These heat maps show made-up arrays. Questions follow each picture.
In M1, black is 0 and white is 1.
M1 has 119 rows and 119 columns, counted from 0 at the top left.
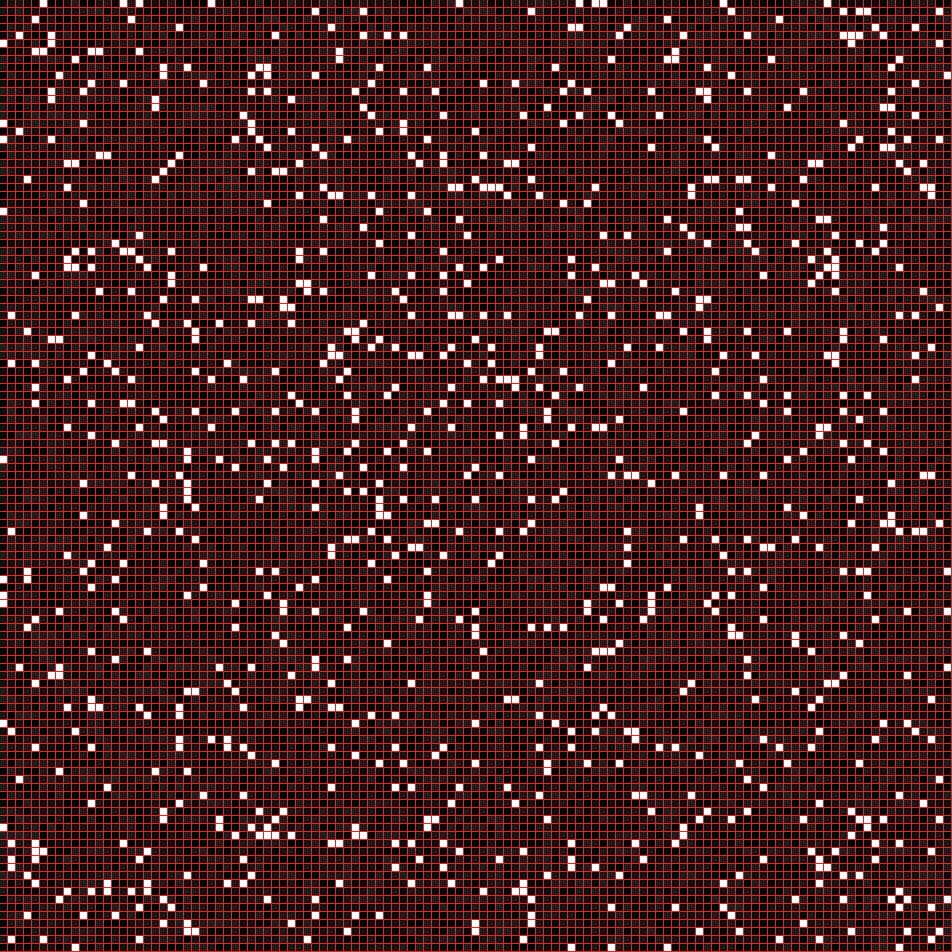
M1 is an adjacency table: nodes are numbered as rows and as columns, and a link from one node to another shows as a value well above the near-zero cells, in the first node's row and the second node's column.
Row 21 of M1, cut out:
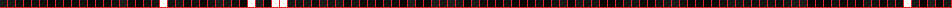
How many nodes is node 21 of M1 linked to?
5
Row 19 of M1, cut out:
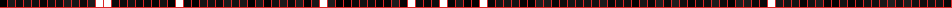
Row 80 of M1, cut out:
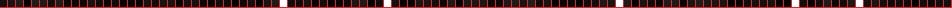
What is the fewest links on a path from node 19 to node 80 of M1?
5
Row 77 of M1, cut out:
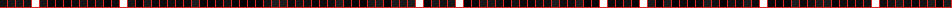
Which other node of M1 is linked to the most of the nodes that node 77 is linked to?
node 107
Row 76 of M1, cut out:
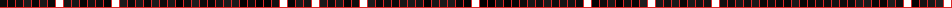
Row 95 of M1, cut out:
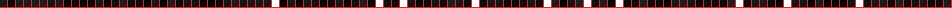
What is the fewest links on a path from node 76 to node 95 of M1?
2
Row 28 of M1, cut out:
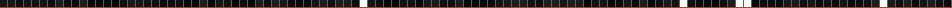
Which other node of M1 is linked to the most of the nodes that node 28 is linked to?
node 4
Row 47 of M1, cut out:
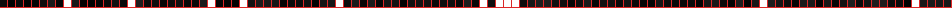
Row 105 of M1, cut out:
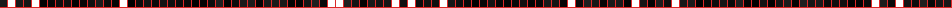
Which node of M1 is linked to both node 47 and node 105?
node 42
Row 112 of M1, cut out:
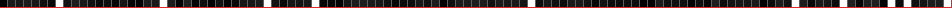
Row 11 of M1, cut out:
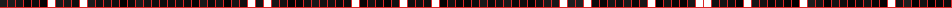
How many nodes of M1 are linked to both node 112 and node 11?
2
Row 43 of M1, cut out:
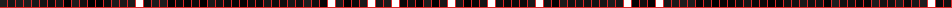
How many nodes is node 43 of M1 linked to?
10
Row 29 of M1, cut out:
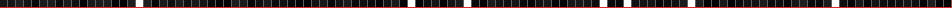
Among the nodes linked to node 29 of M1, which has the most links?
node 51
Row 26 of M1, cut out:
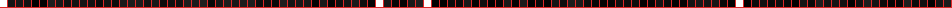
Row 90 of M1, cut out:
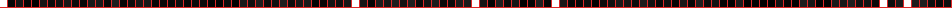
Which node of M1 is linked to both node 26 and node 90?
node 0
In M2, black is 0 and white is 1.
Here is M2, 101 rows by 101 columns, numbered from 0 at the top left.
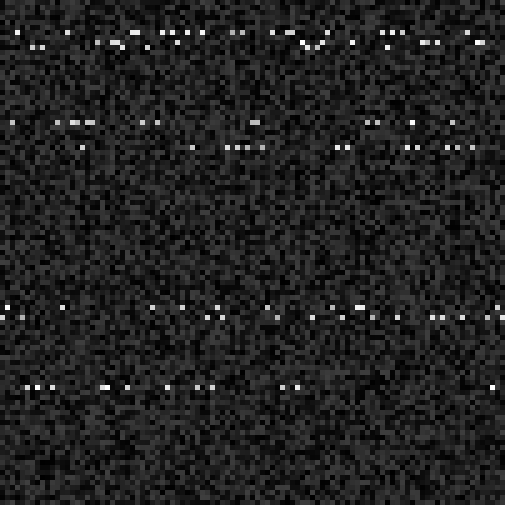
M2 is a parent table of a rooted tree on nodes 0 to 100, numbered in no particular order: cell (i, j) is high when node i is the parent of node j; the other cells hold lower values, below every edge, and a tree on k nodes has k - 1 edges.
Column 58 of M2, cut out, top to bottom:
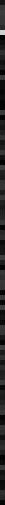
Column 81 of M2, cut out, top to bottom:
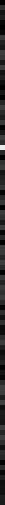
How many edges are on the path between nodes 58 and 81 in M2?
4
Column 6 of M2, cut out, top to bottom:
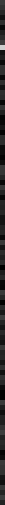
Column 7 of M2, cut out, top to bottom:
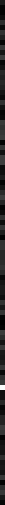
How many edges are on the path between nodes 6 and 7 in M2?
3
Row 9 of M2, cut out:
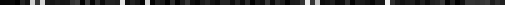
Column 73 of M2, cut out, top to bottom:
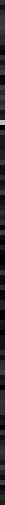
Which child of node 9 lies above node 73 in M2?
24
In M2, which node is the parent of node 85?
8
